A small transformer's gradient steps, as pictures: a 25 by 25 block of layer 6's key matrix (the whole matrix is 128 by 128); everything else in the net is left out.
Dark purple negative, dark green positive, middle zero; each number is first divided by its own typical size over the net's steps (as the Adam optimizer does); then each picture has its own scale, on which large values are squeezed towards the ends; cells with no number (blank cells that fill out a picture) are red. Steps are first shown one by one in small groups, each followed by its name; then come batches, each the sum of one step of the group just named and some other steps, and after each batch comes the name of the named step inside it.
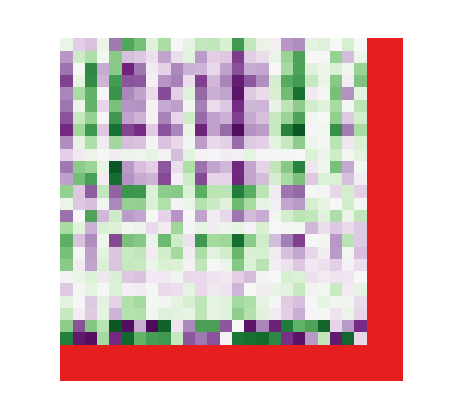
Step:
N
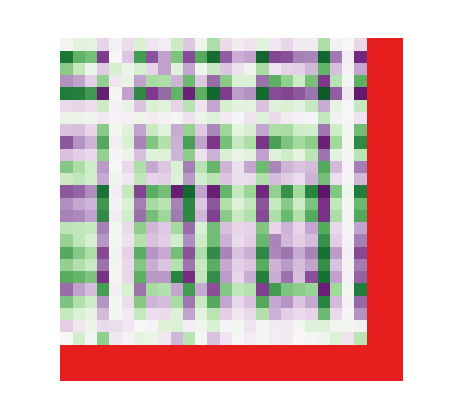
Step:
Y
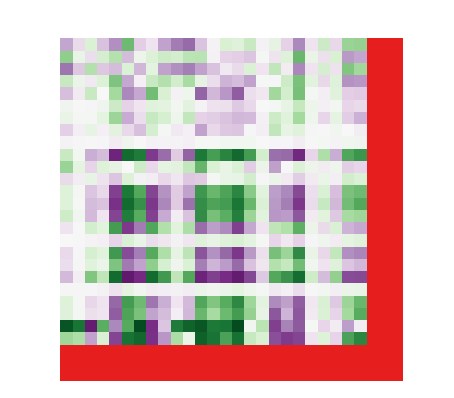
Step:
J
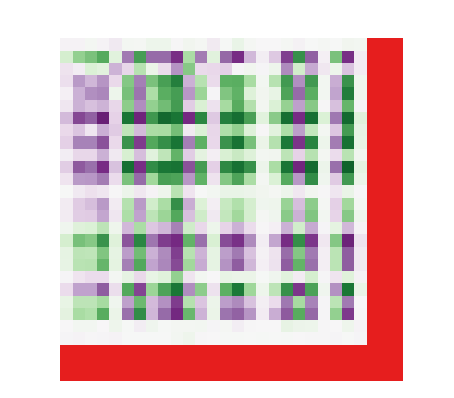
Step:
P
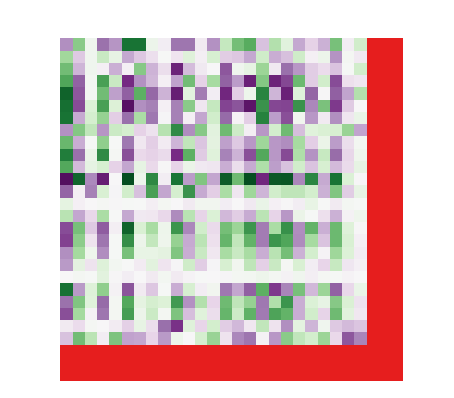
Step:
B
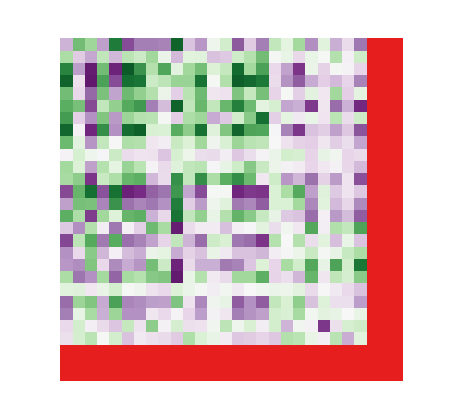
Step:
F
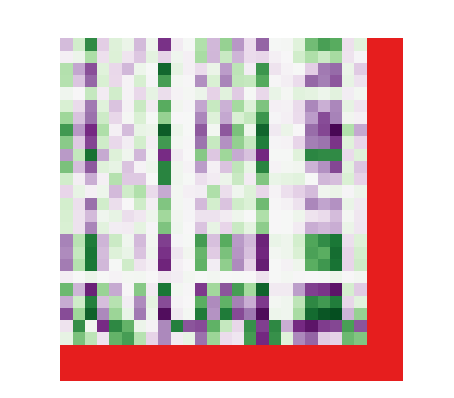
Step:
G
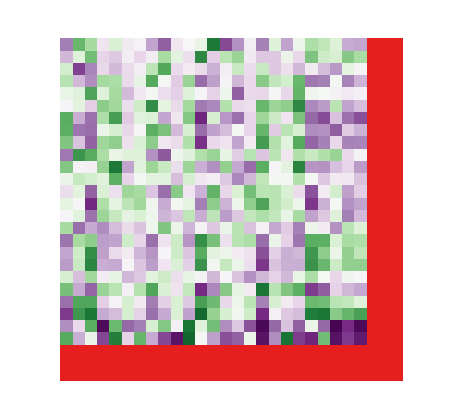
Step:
G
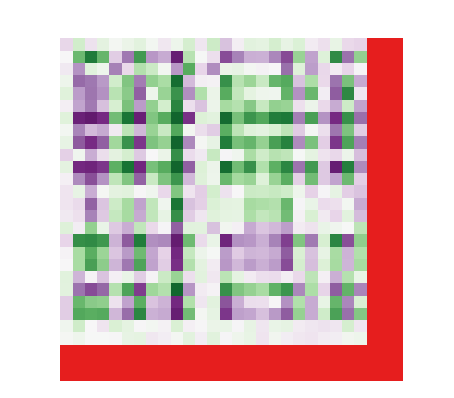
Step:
P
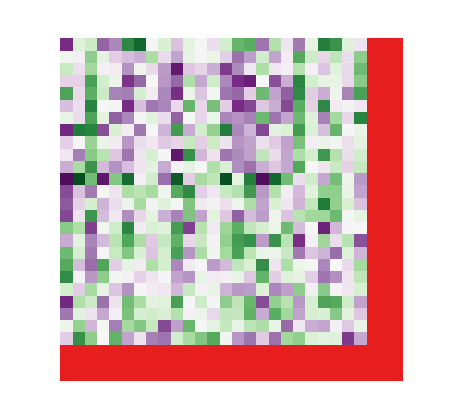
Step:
B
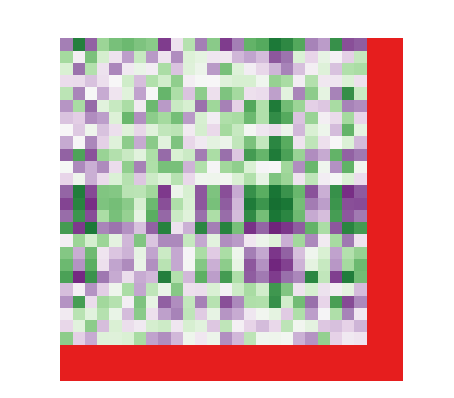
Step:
P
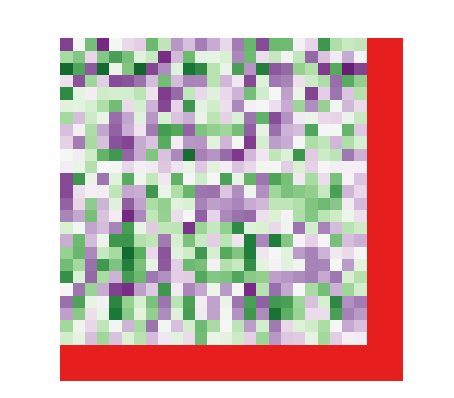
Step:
B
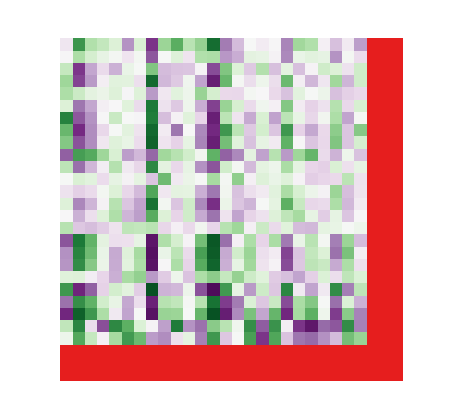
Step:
Y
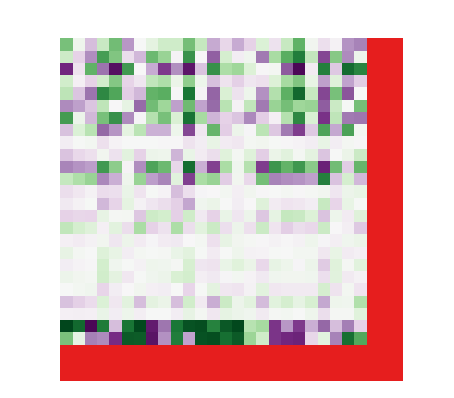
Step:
J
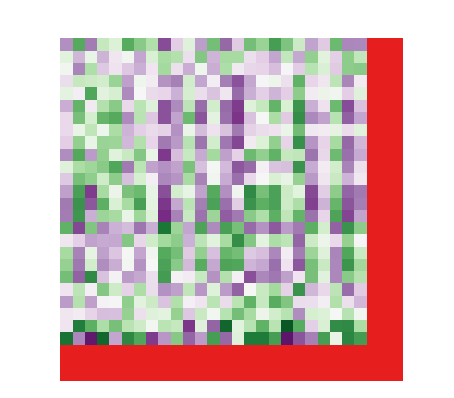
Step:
N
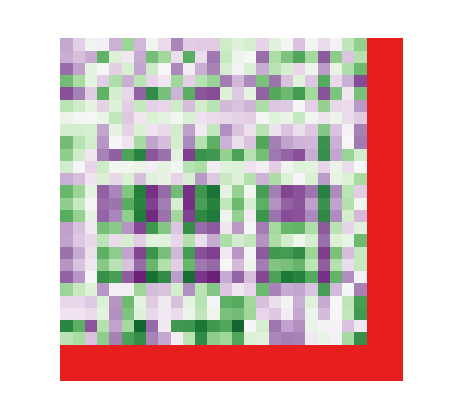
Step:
J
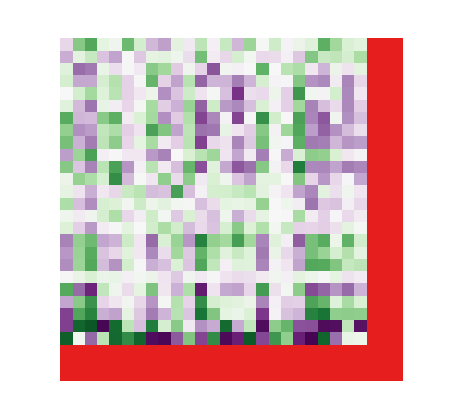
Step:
G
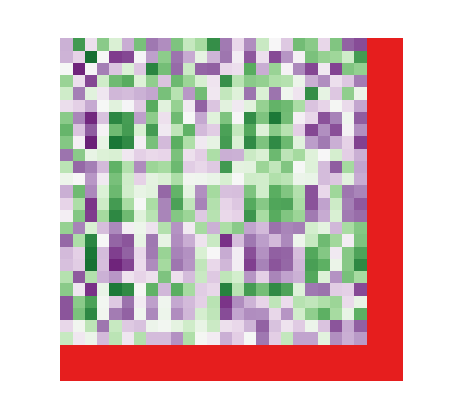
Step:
F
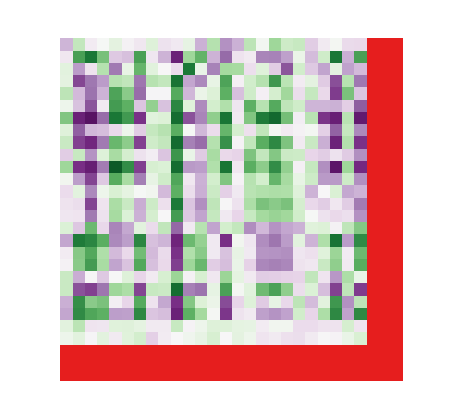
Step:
P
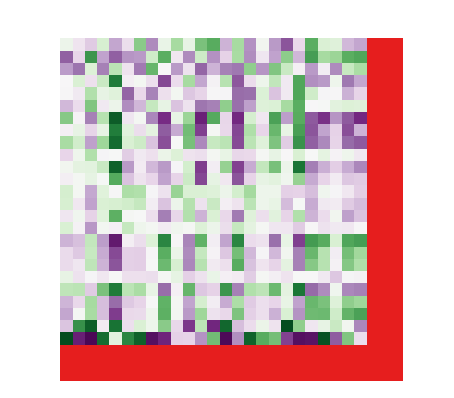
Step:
N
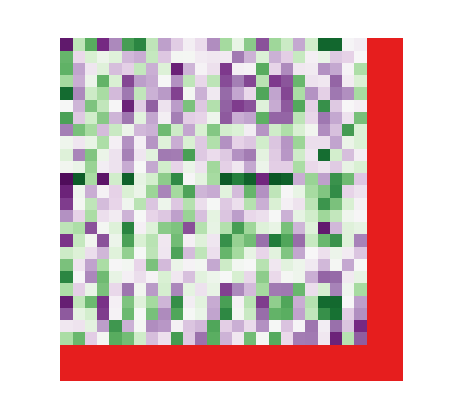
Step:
B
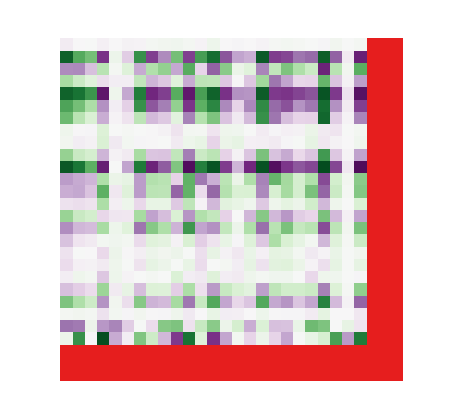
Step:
Y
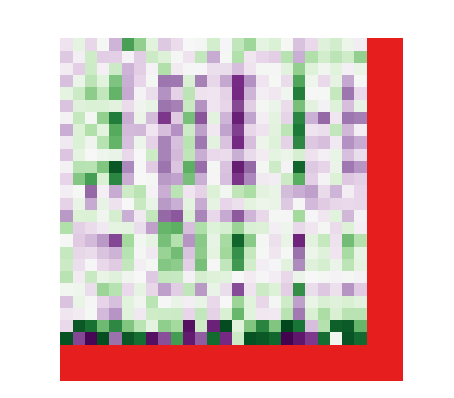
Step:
N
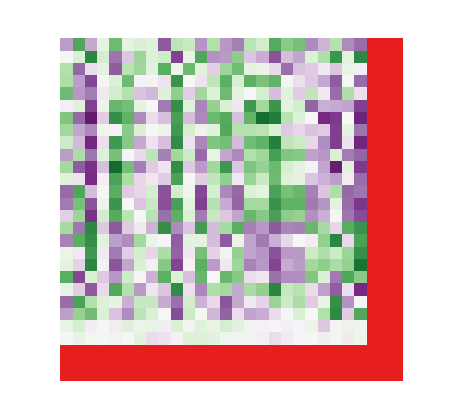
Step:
F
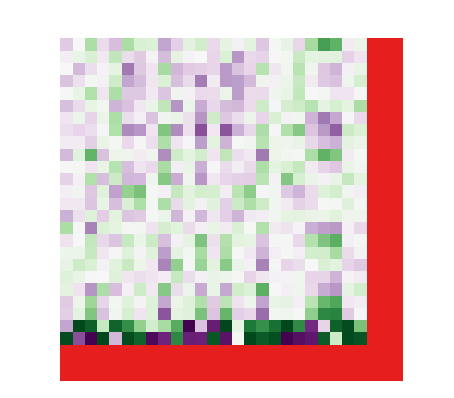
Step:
G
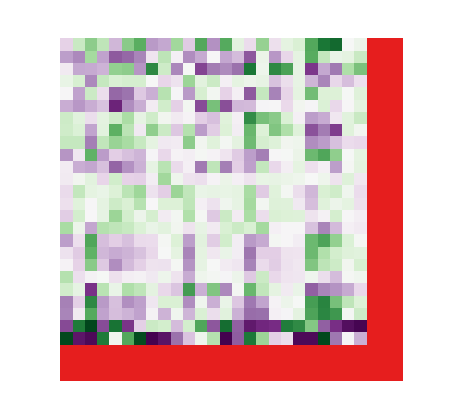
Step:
G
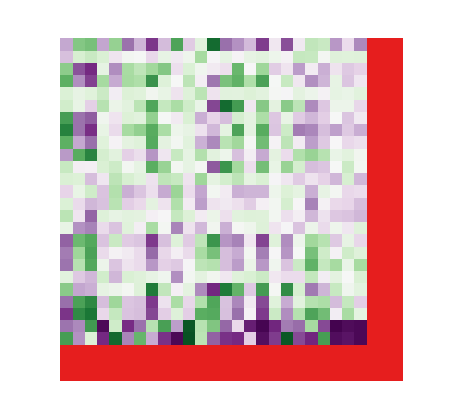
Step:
F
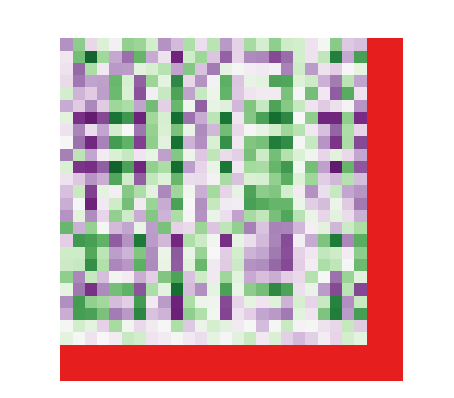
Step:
P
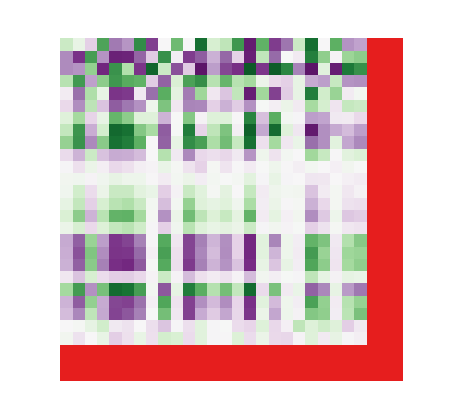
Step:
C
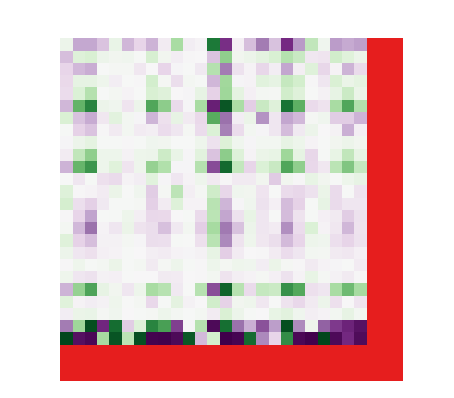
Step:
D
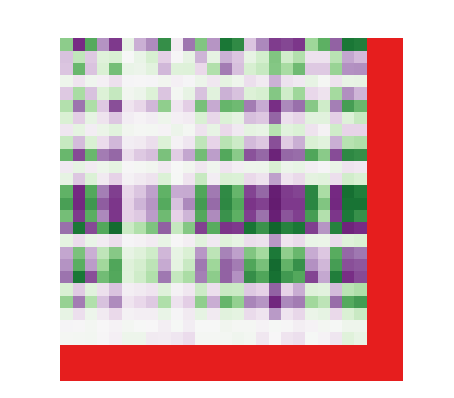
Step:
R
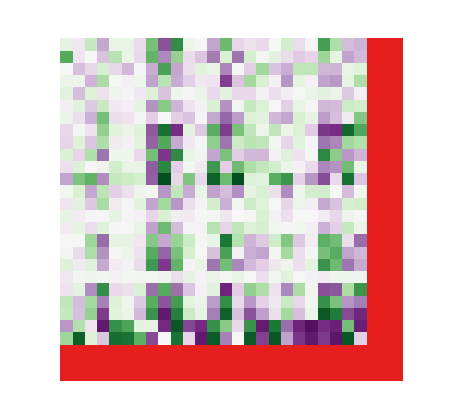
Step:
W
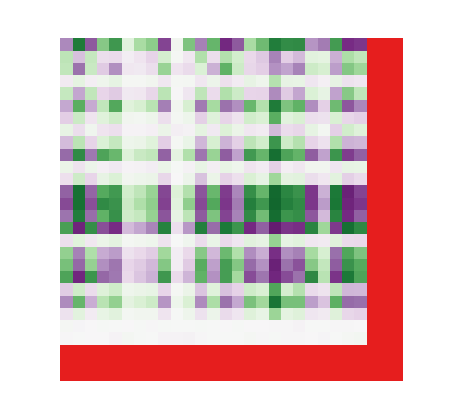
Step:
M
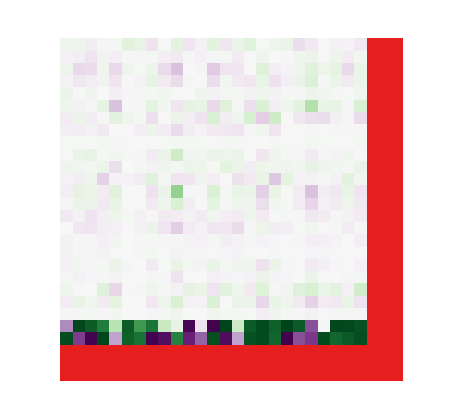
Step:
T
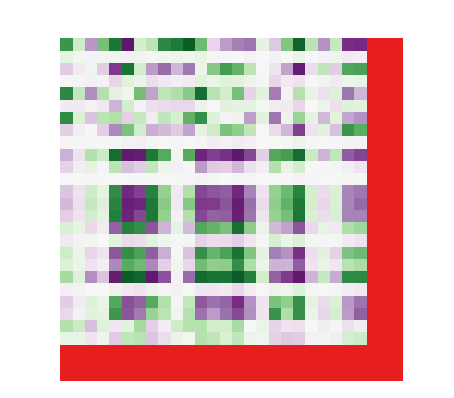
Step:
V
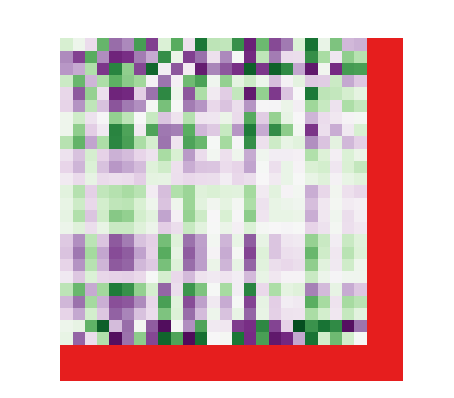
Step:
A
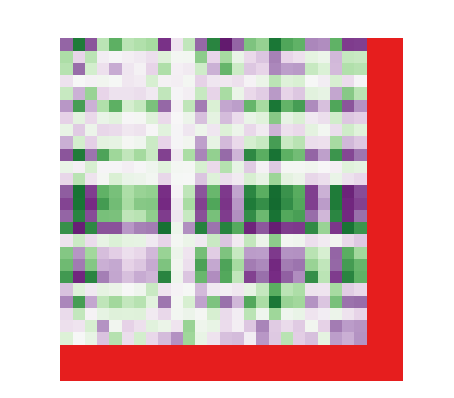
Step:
M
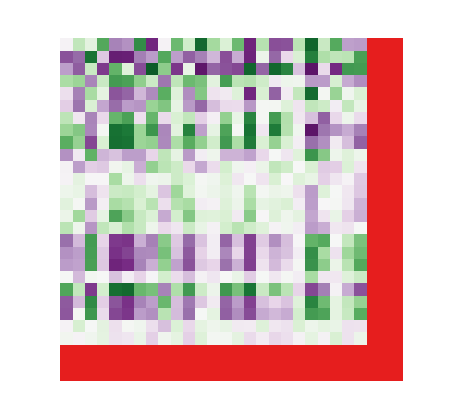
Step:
C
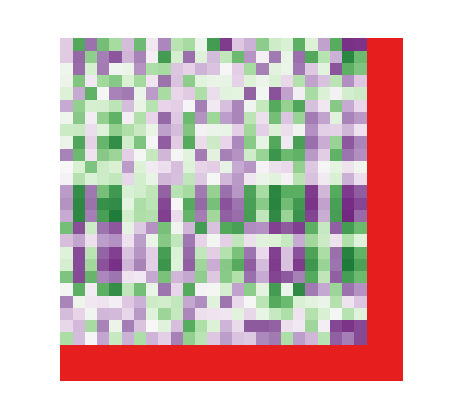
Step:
M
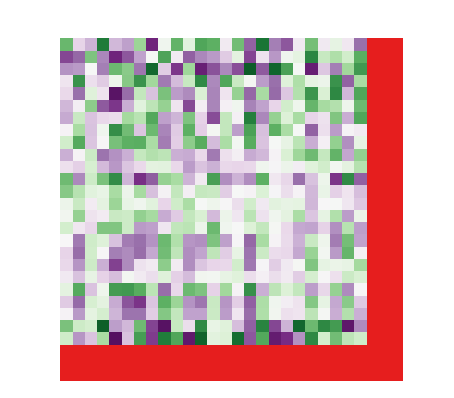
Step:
A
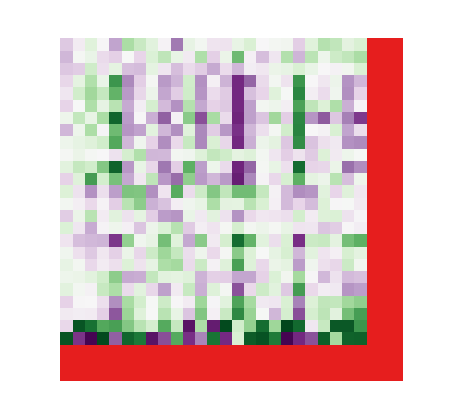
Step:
T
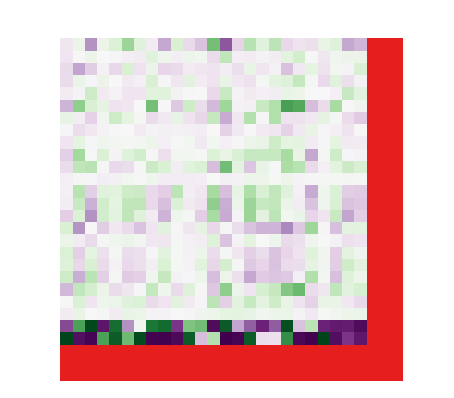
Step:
D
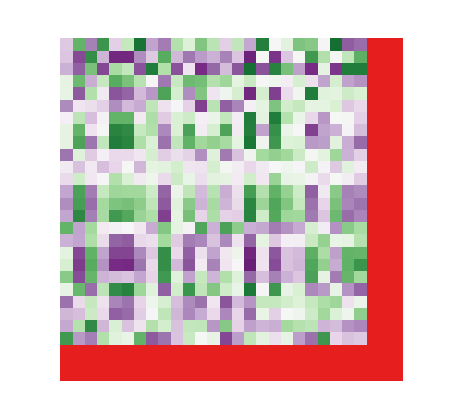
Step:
C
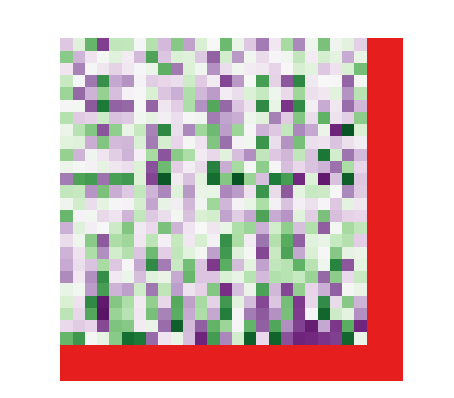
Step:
W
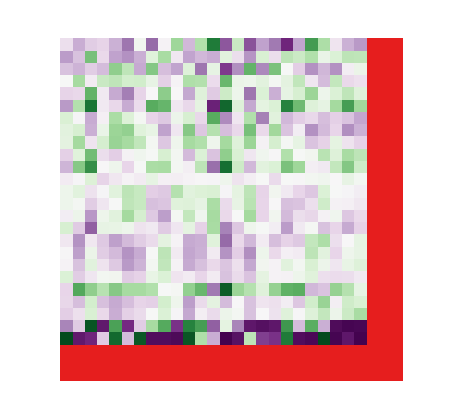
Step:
D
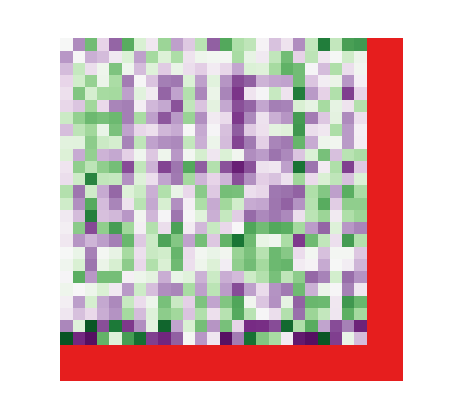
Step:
R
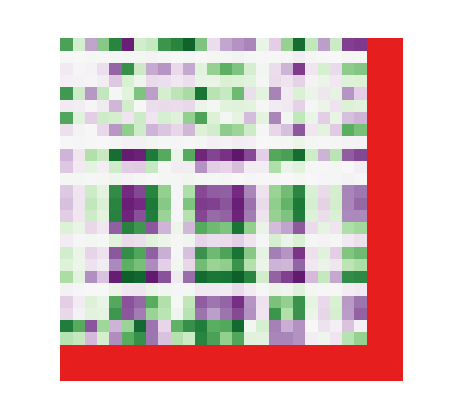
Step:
V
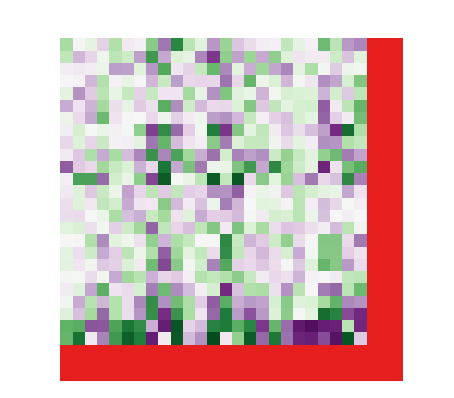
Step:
W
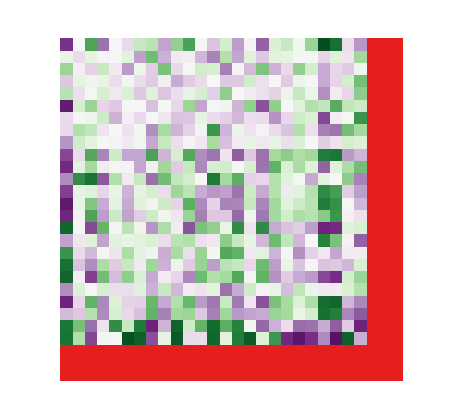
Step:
W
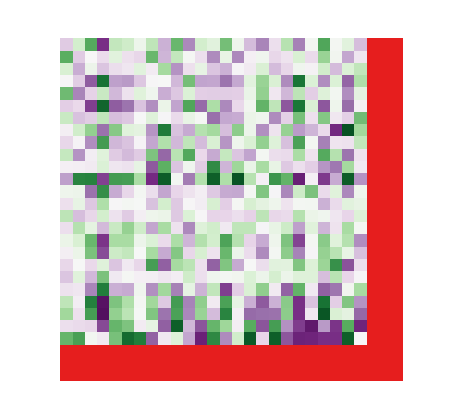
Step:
W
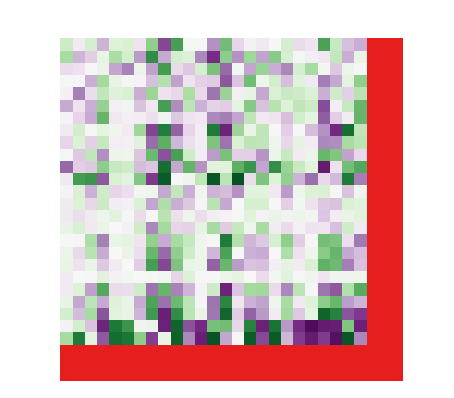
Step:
W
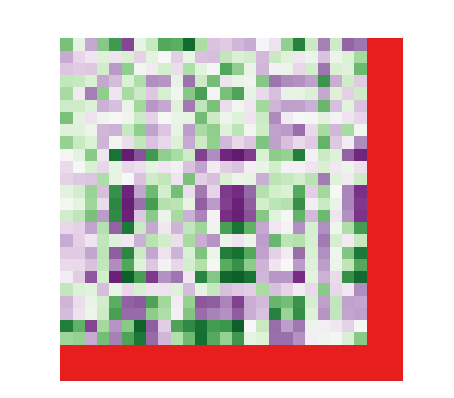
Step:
V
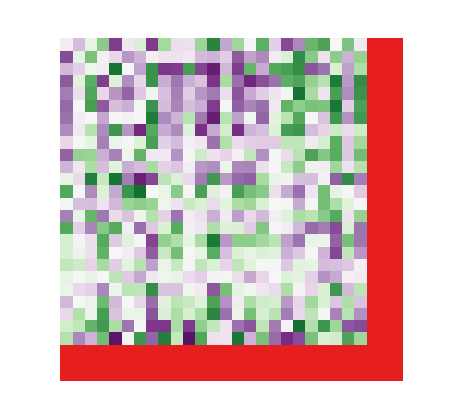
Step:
A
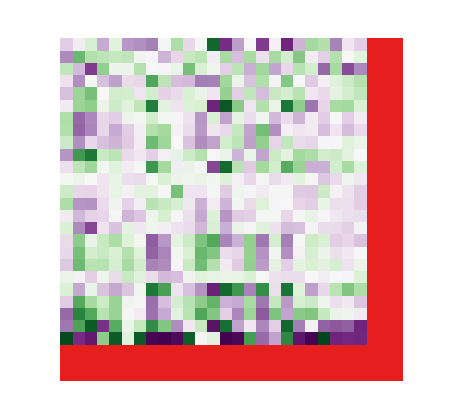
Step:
D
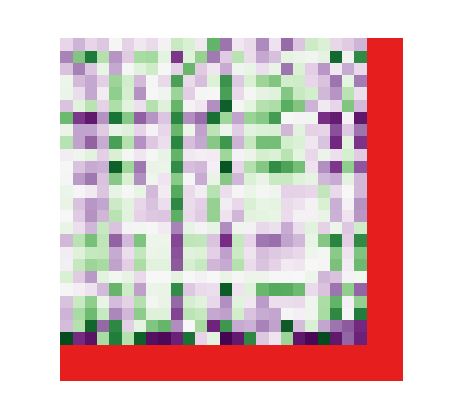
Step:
D
